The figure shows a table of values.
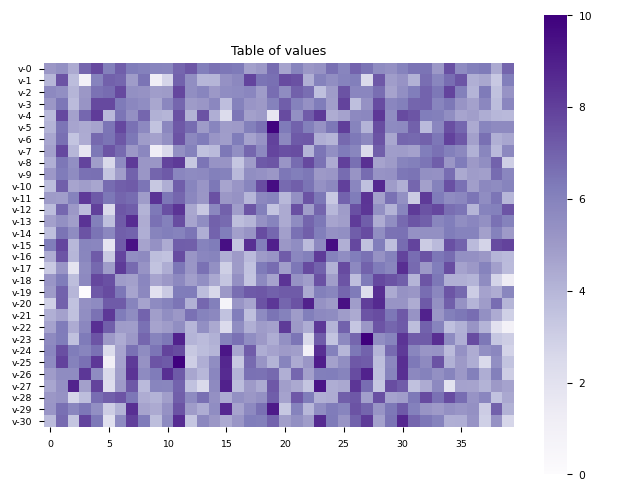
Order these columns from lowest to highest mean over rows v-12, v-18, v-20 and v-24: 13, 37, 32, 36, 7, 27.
36, 13, 37, 7, 32, 27
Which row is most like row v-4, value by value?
v-16
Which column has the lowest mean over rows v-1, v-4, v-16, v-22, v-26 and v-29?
39
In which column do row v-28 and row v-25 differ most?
5
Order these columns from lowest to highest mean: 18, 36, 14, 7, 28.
36, 14, 18, 28, 7
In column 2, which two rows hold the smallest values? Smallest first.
v-17, v-28
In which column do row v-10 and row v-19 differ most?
3
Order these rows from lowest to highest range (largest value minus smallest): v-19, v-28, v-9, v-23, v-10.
v-9, v-28, v-10, v-23, v-19
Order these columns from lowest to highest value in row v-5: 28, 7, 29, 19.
29, 7, 28, 19
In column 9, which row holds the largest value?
v-11
